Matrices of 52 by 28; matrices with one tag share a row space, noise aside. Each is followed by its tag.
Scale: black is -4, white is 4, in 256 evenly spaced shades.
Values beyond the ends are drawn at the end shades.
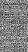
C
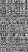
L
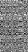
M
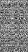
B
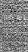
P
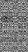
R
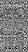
M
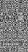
M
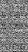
L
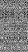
C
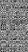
L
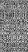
C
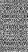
C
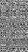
L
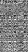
M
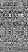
M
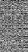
P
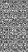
R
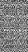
C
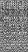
C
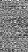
P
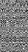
L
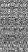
B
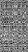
R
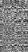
P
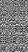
L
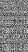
C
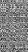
L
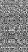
B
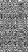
M
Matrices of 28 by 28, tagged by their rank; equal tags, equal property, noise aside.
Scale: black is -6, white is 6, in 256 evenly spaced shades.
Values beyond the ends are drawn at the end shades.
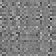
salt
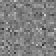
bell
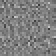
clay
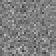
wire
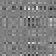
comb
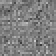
clay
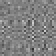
salt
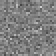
wire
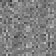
clay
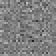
clay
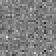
clay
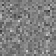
clay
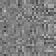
clay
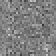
wire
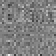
bell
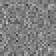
clay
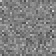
wire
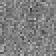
wire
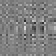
comb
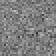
wire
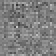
bell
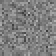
clay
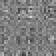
bell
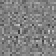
clay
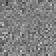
wire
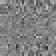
bell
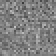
wire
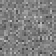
clay
